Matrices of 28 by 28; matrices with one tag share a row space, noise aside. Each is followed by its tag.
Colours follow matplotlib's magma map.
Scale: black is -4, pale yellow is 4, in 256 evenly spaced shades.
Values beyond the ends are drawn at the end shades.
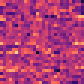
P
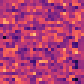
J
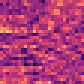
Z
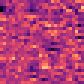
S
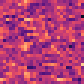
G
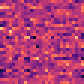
P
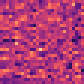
J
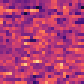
Z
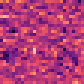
J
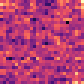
P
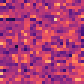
P
